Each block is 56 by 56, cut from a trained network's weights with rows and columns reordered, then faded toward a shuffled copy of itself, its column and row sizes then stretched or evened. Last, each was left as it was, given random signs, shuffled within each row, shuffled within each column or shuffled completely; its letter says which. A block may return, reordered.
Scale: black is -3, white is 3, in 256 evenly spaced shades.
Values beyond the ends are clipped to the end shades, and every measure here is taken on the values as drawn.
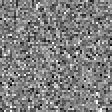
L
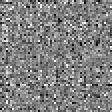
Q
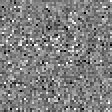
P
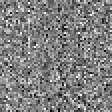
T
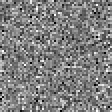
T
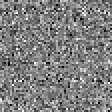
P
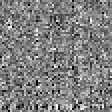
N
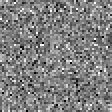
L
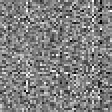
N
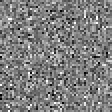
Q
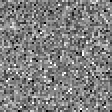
L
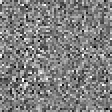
N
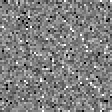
L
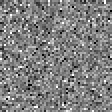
L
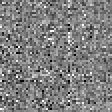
Q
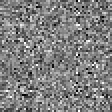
Q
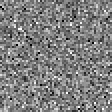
L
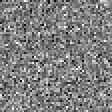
P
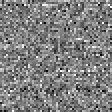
P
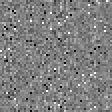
T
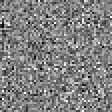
Q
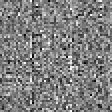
N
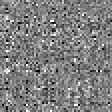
N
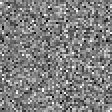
T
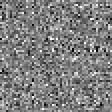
Q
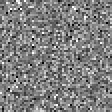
L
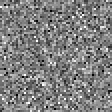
L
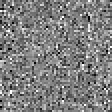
T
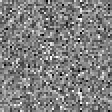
T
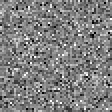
L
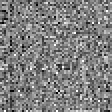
N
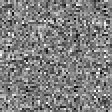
Q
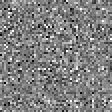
Q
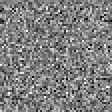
P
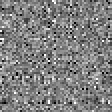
N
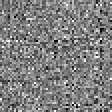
N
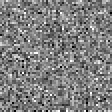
P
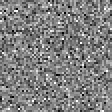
L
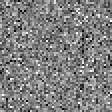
T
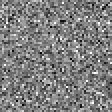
L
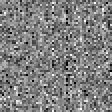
T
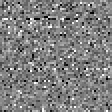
P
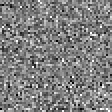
P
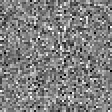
T
